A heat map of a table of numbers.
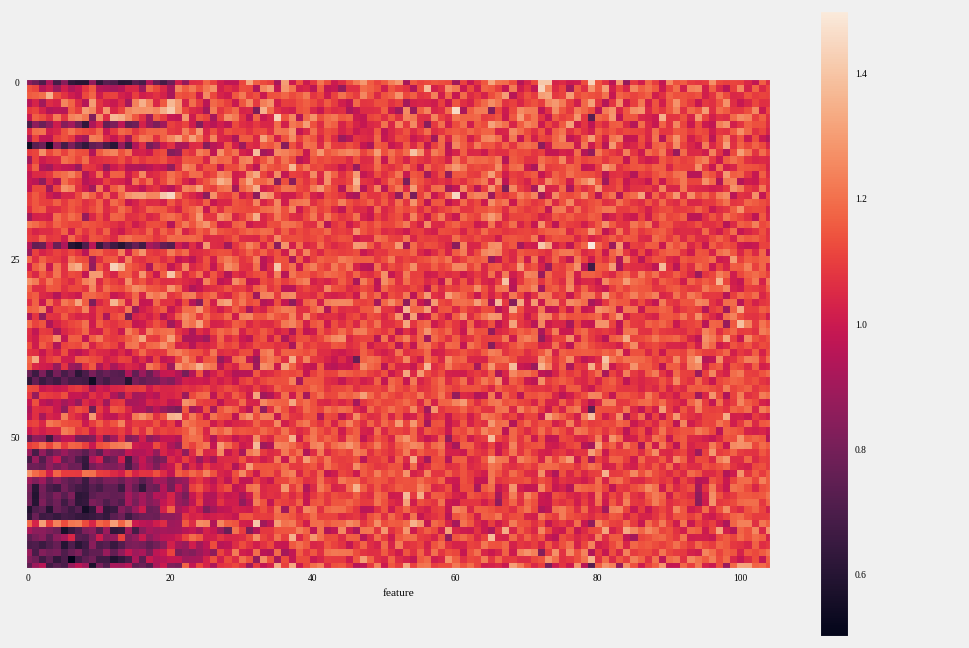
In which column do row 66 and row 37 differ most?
8
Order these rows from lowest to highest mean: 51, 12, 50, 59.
59, 50, 12, 51
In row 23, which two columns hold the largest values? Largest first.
79, 72
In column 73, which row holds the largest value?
0
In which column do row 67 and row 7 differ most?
6
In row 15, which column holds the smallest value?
67
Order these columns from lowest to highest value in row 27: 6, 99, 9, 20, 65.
99, 6, 65, 9, 20
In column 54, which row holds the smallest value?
16
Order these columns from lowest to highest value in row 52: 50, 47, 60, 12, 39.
12, 39, 60, 50, 47
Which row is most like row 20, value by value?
55
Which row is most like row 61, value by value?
42
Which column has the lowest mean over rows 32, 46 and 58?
9
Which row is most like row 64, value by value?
50
